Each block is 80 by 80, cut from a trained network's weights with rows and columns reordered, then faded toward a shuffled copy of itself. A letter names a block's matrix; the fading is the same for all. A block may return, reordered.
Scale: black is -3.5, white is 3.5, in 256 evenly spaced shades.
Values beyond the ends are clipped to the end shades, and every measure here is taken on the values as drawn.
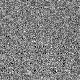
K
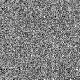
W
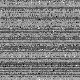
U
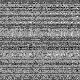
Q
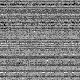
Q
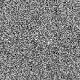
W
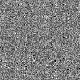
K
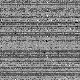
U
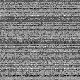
Q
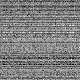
Q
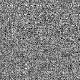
K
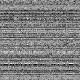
Q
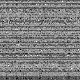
U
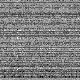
Q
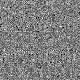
K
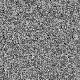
W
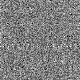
K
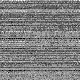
Q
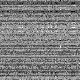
Q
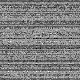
Q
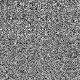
K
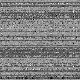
U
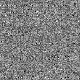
K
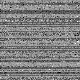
U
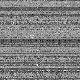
U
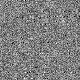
K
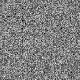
W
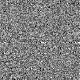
K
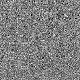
K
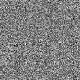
W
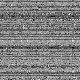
U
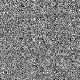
K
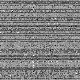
U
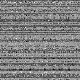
U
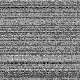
Q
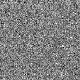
K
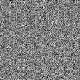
W
